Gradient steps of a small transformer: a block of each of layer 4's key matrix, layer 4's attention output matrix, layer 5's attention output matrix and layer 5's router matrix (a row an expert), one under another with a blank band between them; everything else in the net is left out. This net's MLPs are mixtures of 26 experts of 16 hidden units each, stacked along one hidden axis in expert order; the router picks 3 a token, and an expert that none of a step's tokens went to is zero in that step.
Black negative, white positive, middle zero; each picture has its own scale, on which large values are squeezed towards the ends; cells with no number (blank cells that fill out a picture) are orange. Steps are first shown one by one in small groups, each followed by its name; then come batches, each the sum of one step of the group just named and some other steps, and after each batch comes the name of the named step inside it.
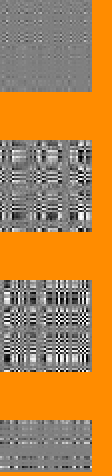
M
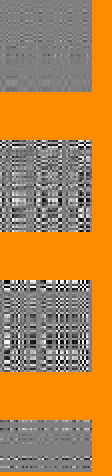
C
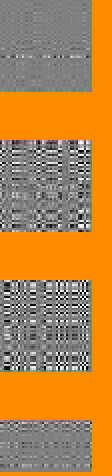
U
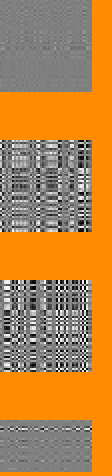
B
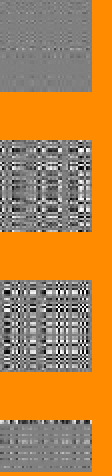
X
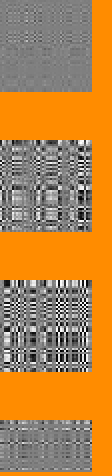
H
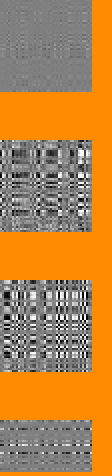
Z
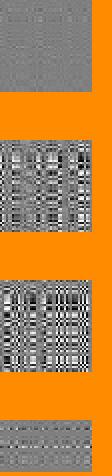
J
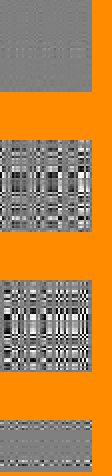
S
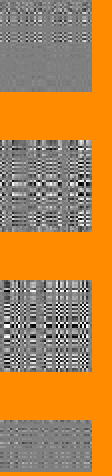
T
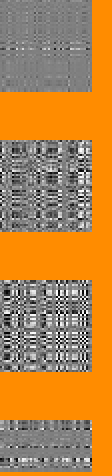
S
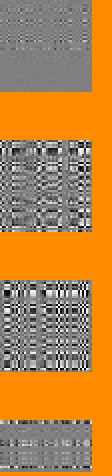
X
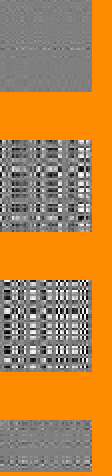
S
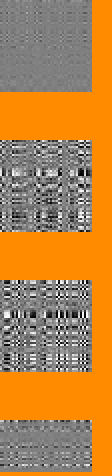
C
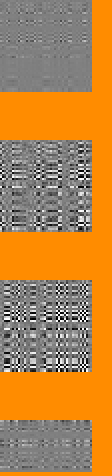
U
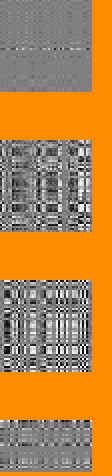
X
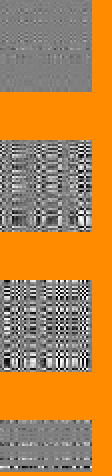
M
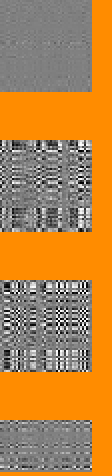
M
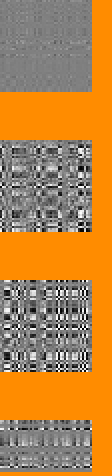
Z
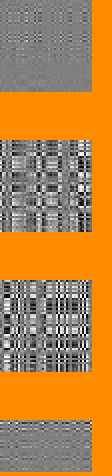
H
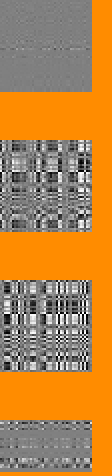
S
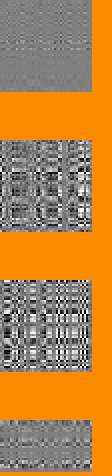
S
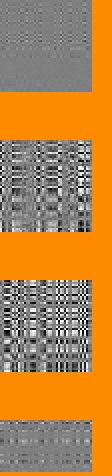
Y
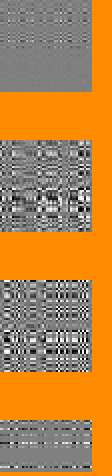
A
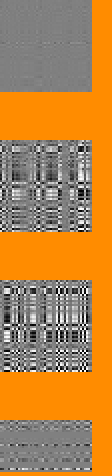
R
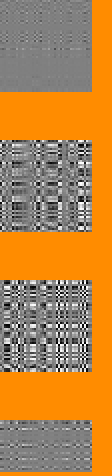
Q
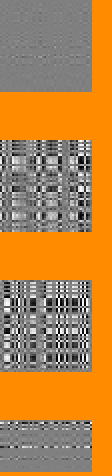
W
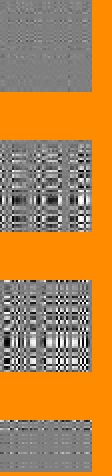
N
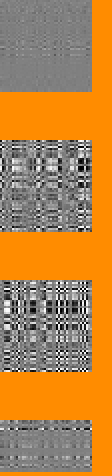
W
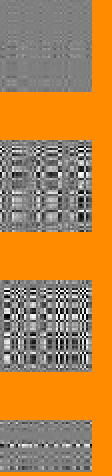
W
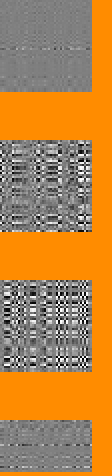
Y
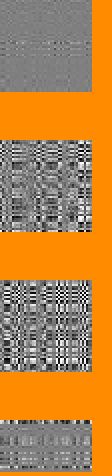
Q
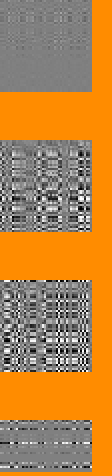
A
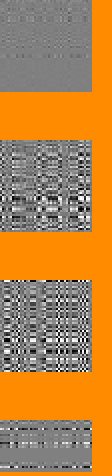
A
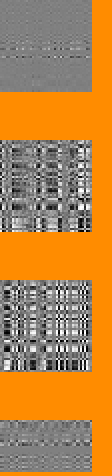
Y
